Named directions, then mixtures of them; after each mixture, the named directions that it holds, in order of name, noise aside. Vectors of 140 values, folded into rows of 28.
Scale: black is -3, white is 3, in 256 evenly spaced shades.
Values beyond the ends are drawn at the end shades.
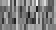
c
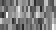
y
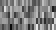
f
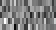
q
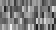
f.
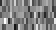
f, q.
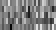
c, f.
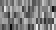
f.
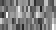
y.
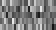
q, y.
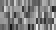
f.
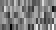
f.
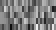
f.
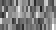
y.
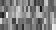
y.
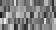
q, y.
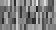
c.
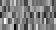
q.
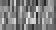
c.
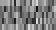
c, f.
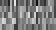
c, q.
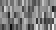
f.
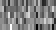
c, f.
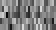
f, y.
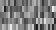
f.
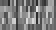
c.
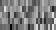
f.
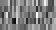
c, y.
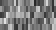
q, y.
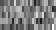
f, y.
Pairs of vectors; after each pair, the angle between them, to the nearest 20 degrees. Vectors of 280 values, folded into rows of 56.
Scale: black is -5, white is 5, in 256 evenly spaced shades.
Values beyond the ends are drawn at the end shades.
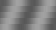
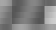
120 degrees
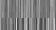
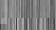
160 degrees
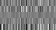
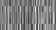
80 degrees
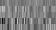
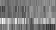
140 degrees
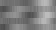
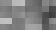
120 degrees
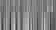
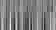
160 degrees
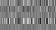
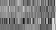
140 degrees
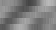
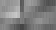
120 degrees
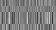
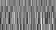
140 degrees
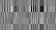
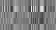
160 degrees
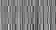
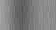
80 degrees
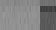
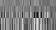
80 degrees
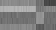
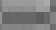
80 degrees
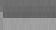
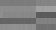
100 degrees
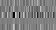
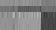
100 degrees
